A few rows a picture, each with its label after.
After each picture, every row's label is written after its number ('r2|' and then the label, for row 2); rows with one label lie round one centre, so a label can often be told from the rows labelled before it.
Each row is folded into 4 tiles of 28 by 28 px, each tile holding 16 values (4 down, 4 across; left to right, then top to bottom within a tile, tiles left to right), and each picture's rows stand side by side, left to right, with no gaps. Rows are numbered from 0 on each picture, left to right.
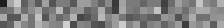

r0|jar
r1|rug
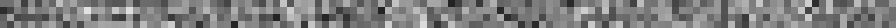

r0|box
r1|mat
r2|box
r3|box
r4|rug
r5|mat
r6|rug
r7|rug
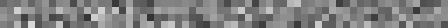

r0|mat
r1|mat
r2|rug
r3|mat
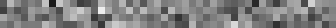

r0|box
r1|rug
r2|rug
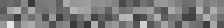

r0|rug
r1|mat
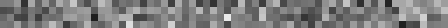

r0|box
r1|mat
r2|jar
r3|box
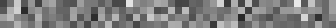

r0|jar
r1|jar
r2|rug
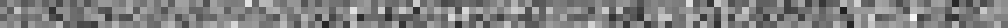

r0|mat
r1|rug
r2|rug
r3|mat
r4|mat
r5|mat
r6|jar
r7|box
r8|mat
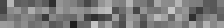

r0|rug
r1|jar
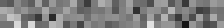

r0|mat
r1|jar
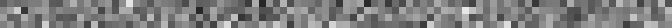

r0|rug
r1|jar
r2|box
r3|rug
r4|mat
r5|box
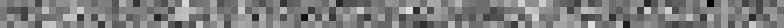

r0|box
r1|box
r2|jar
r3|mat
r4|box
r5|mat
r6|jar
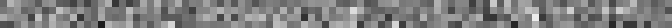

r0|jar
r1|mat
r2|jar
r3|mat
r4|box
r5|rug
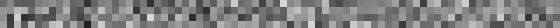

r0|mat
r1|jar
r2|box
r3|mat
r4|jar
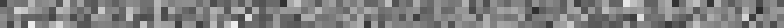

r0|mat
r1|mat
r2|rug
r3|jar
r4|jar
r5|rug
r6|jar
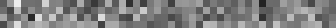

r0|jar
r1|rug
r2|box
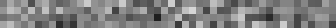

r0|rug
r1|box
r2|mat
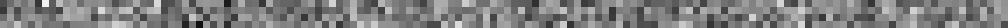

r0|box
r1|rug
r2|jar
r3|jar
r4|jar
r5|mat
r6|rug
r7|mat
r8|mat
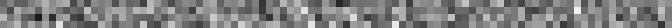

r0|mat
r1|mat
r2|box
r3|mat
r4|jar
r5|jar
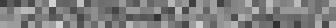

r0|mat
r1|box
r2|rug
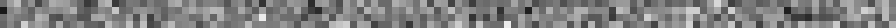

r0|jar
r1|mat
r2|jar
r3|rug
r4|mat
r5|mat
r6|mat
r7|box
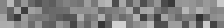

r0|rug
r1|rug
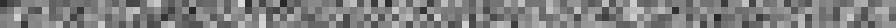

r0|mat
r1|mat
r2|jar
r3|jar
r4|box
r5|box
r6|rug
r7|mat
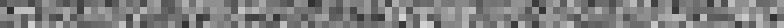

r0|mat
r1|rug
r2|mat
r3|box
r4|mat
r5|rug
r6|box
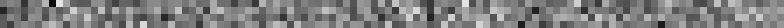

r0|box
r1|mat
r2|mat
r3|box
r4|jar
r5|jar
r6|box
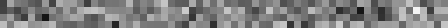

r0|box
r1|jar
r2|mat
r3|box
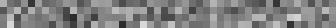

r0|rug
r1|mat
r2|box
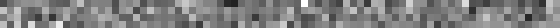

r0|mat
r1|rug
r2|mat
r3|rug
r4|jar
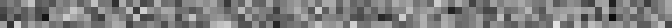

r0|box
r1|rug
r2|rug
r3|box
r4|box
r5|mat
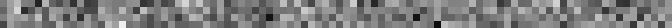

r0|jar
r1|rug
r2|box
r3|jar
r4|rug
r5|jar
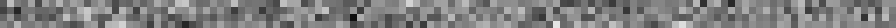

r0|box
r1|rug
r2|box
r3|rug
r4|jar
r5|mat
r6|rug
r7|jar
